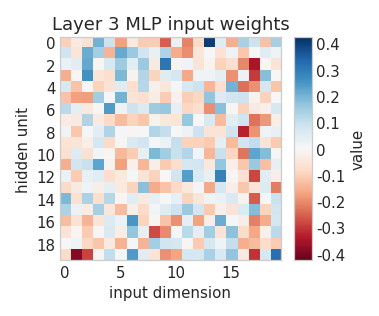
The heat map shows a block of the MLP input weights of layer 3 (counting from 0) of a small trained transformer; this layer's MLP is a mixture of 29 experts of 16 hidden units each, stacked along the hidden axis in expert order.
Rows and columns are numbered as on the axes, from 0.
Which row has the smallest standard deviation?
9
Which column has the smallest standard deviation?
12
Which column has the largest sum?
14
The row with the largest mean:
6
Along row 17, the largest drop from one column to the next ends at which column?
8
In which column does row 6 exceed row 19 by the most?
1
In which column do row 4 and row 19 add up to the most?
15
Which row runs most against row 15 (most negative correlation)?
3
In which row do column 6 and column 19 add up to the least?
13
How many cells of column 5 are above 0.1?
4
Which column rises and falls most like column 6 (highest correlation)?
19
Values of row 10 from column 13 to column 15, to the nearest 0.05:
-0.15 0.1 -0.1
